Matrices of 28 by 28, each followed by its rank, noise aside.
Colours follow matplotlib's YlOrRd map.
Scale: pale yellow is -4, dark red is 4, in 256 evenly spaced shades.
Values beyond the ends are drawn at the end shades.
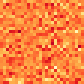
five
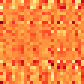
three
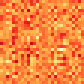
four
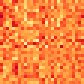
four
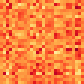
three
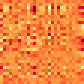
three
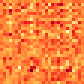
four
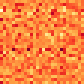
six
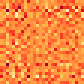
four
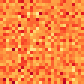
six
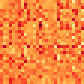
five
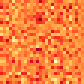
six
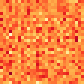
five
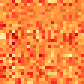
four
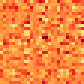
five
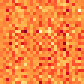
five
